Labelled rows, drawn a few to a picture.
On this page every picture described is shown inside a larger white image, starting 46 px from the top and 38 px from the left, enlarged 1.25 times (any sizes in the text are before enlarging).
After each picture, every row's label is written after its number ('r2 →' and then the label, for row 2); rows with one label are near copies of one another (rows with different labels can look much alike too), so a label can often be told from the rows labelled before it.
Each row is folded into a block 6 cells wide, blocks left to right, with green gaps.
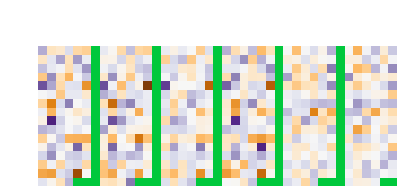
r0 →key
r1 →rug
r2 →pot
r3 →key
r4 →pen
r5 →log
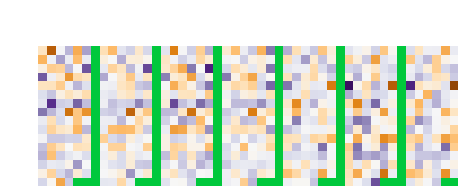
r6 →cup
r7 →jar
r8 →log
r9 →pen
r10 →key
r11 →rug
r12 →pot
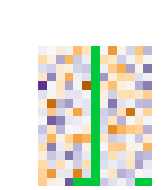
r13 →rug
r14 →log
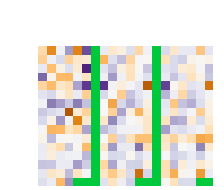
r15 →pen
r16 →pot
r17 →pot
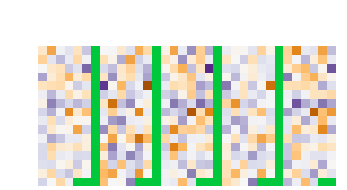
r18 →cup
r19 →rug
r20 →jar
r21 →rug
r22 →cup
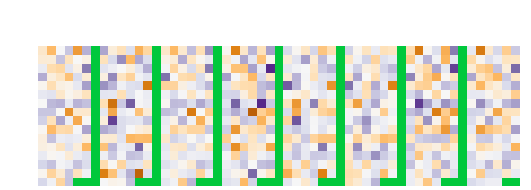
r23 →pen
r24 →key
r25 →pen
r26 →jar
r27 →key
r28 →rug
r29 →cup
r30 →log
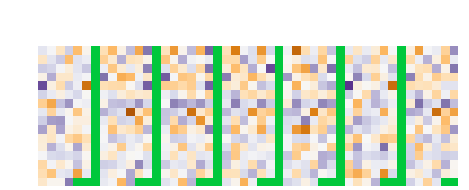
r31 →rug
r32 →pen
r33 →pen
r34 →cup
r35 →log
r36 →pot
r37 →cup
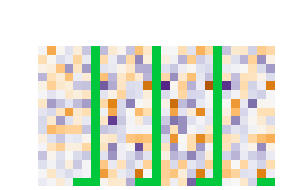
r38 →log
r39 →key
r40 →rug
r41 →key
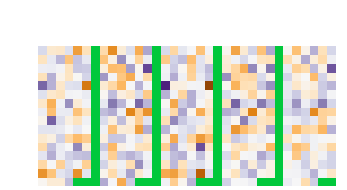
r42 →key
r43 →cup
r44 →pot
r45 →log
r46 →jar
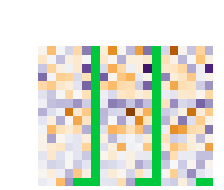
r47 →pen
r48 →pen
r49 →log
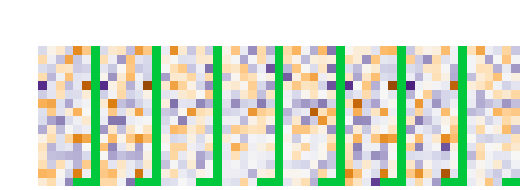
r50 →rug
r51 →rug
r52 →log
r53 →jar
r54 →pen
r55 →rug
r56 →pot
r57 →cup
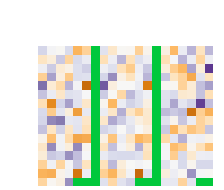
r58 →rug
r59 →pot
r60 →jar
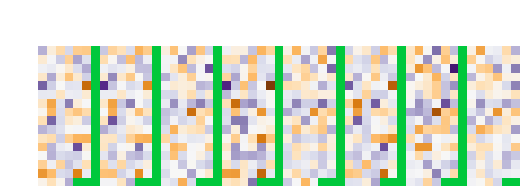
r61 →key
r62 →key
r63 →jar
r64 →rug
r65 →cup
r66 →key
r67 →jar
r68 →log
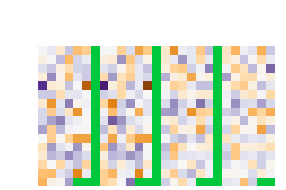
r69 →rug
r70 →rug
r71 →cup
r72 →cup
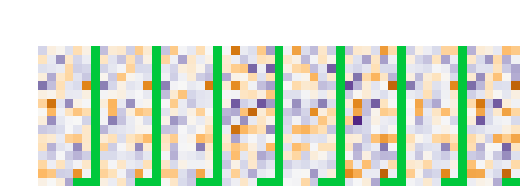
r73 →key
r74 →key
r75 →pot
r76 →log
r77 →jar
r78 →key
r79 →key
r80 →key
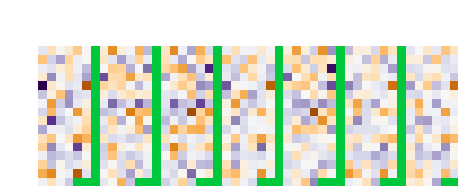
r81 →pot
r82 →cup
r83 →jar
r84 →pot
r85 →pen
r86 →key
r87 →rug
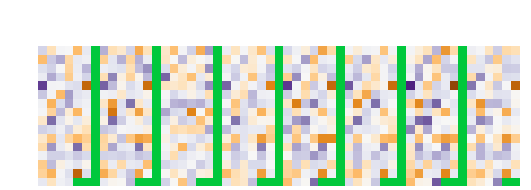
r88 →pot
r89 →key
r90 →pen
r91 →pot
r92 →rug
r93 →pot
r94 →rug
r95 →rug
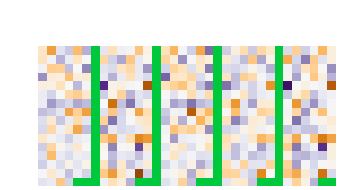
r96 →cup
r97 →pot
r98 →pen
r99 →key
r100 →pot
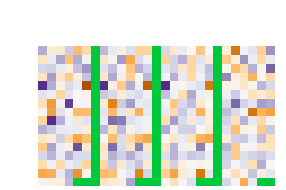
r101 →key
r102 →rug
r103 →pot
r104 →cup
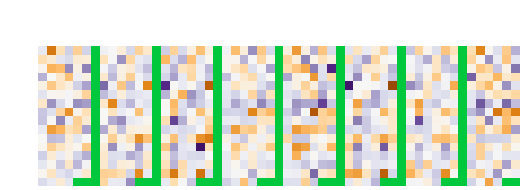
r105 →log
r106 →rug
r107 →pot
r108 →jar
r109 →jar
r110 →pot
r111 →key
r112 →cup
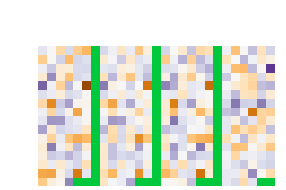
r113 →rug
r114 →rug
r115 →key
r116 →jar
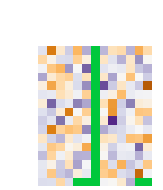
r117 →log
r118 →key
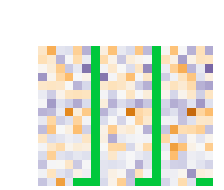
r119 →cup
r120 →pen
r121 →jar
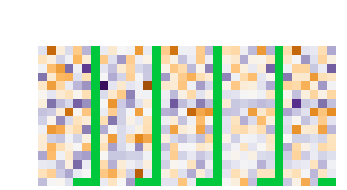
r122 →log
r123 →pot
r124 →cup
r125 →pen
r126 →cup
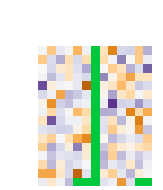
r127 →pot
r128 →cup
